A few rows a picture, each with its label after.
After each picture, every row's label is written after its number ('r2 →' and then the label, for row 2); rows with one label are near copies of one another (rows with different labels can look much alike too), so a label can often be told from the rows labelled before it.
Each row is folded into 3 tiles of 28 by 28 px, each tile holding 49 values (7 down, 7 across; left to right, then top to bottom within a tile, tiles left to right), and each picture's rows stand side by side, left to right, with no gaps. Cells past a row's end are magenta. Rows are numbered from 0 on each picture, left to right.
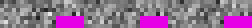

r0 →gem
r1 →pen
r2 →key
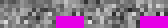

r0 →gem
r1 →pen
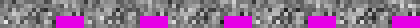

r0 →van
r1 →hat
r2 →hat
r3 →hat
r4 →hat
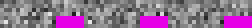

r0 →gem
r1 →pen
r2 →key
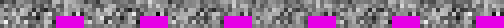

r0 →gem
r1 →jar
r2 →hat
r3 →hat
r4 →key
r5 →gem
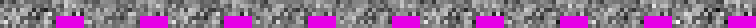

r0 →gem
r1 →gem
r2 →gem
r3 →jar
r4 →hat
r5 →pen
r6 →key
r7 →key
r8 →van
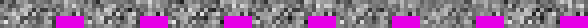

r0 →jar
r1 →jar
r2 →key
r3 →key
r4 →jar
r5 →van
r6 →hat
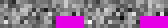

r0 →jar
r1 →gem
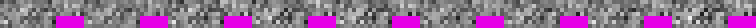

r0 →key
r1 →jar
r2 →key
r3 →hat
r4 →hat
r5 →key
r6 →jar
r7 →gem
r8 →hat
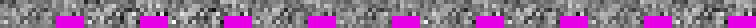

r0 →jar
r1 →pen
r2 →van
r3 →hat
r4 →gem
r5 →van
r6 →jar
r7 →van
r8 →gem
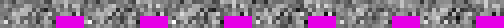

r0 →van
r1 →van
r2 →van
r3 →pen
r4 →jar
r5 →hat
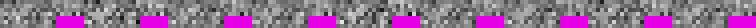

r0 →pen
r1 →key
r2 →jar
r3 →gem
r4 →van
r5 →key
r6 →van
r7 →key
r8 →jar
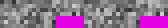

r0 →pen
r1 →gem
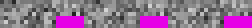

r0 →pen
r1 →key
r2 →key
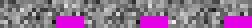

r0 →key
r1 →key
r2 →van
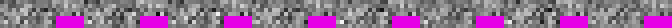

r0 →jar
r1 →pen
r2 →jar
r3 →hat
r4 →van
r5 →gem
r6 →van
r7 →hat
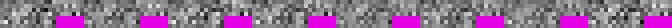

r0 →van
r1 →key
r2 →gem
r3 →pen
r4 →key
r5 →pen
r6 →van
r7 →key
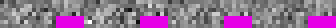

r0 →jar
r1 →van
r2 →pen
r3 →gem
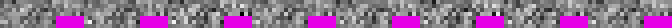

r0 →key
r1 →van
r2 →pen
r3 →gem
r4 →pen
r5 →pen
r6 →jar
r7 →key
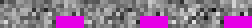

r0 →gem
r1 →gem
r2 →jar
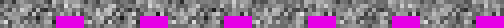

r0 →key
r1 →jar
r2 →jar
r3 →gem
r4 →pen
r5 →van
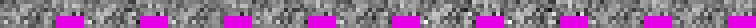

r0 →pen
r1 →van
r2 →hat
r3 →hat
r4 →key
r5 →van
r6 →van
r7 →key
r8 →key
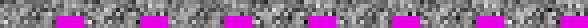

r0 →gem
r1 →key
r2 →hat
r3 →key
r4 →pen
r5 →key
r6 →van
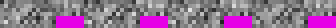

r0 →hat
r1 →key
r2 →key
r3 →key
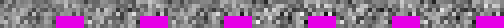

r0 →hat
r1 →gem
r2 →pen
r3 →pen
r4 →jar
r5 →key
